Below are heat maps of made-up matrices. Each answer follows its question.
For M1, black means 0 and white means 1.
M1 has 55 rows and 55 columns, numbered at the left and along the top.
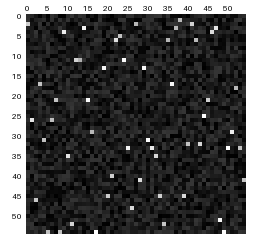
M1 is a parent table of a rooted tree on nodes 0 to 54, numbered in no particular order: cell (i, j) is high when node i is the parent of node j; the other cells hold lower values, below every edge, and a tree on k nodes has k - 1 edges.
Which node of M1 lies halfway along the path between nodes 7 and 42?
32
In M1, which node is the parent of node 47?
3
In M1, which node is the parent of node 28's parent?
2
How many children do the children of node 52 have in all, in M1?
3
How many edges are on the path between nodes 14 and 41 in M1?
4
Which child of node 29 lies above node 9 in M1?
51
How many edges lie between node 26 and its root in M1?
7
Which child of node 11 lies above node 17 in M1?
13
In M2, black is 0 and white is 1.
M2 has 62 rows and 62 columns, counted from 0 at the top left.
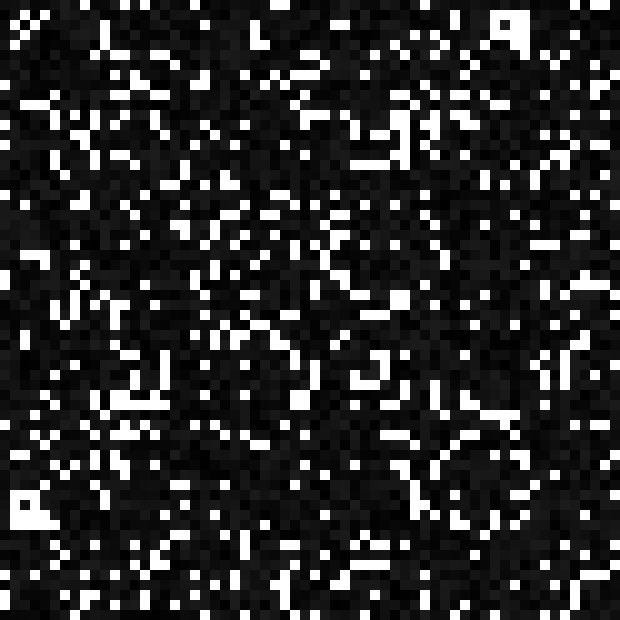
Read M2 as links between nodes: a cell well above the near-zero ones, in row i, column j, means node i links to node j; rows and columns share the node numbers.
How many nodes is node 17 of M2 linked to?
6
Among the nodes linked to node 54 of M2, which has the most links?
node 40
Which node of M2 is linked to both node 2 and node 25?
node 3
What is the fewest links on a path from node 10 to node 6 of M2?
4
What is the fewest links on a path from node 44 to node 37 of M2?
4
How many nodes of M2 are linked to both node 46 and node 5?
8
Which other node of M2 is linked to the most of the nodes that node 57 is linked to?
node 28
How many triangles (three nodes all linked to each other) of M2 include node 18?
6
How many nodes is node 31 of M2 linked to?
12
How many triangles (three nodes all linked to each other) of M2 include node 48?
6
